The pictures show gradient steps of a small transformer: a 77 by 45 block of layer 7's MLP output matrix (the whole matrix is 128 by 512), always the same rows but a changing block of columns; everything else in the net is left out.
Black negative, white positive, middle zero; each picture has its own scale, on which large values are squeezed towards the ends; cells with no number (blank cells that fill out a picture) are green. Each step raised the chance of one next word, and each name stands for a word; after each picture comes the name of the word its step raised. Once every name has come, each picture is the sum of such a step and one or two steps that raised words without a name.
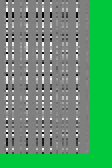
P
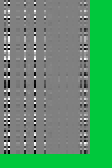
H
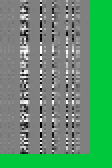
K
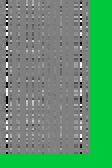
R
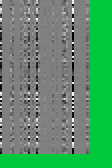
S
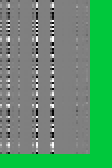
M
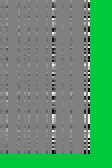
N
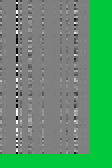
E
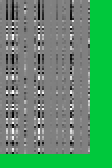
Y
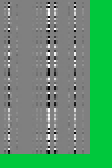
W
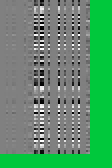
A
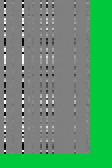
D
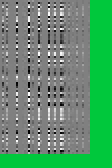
W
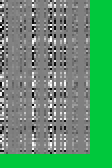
M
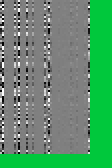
R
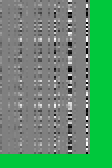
M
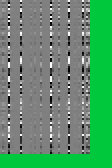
R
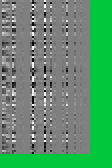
R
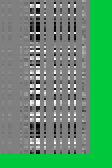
K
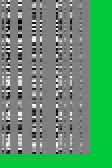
M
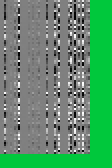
Y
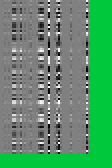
K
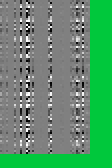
M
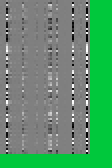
K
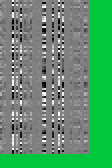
K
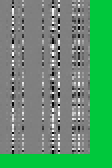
W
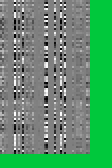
R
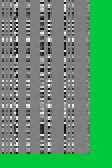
M
